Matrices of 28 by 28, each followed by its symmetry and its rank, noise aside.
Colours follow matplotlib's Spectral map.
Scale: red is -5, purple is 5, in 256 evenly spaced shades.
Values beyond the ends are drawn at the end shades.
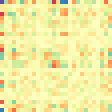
no symmetry, rank two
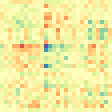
no symmetry, rank three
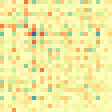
symmetric, rank three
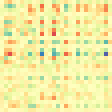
no symmetry, rank two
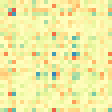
symmetric, rank three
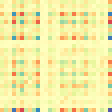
symmetric, rank one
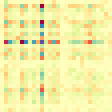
symmetric, rank one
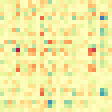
no symmetry, rank three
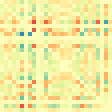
antisymmetric, rank two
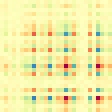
symmetric, rank one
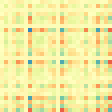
symmetric, rank one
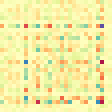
no symmetry, rank two
